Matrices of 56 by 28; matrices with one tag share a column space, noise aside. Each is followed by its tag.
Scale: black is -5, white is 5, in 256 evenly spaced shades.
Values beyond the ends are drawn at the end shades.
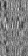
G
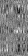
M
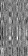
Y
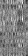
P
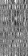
P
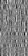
P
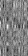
G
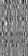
P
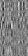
G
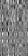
P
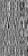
G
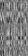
Y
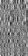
P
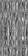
Y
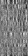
P
